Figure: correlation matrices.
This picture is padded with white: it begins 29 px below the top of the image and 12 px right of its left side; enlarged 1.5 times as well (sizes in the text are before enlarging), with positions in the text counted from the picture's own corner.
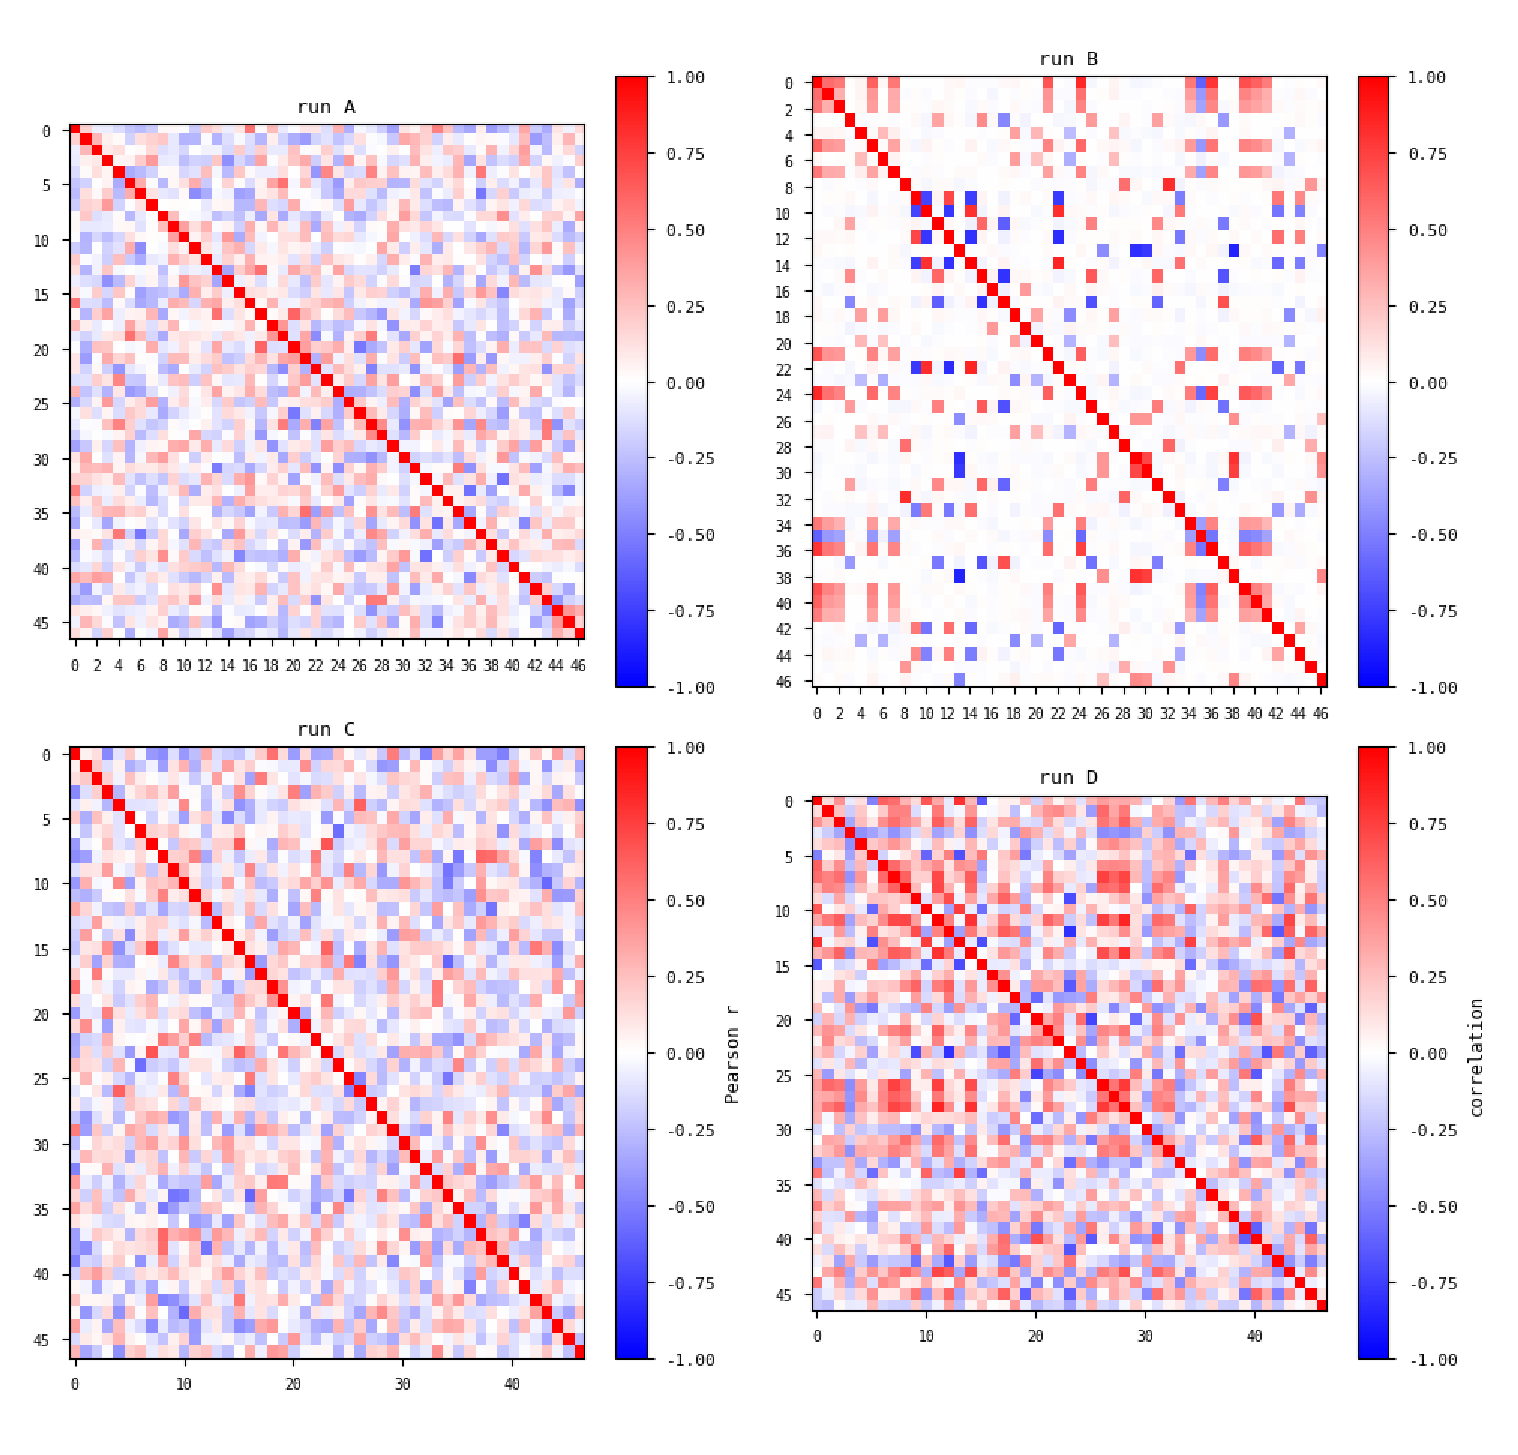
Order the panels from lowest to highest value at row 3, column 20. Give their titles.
run B, run A, run D, run C
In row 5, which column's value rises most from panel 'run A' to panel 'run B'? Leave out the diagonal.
24
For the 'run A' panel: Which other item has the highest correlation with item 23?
4
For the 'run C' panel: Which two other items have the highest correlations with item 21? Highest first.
1, 10
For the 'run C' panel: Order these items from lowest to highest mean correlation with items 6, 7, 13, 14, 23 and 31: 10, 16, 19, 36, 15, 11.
36, 11, 16, 19, 10, 15
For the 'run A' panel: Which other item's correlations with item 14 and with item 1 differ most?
10
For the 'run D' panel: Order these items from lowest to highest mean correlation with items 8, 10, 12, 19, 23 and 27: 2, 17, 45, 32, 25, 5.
5, 45, 25, 17, 32, 2
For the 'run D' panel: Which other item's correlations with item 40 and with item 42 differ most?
45
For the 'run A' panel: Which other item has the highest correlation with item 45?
44
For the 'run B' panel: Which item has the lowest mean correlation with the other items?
35
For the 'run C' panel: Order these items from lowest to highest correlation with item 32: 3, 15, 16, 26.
16, 26, 15, 3
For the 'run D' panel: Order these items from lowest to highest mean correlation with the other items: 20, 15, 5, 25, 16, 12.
15, 25, 5, 20, 16, 12
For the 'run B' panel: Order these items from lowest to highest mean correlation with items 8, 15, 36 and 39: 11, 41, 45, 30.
30, 45, 11, 41
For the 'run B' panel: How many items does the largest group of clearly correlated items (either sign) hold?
13
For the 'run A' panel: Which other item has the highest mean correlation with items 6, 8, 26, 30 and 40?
1
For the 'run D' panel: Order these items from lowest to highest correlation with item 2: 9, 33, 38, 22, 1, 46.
33, 38, 46, 22, 1, 9
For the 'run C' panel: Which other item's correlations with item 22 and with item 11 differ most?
12
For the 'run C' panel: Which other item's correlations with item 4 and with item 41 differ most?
26
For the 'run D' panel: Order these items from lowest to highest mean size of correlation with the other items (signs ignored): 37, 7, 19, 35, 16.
35, 16, 37, 19, 7
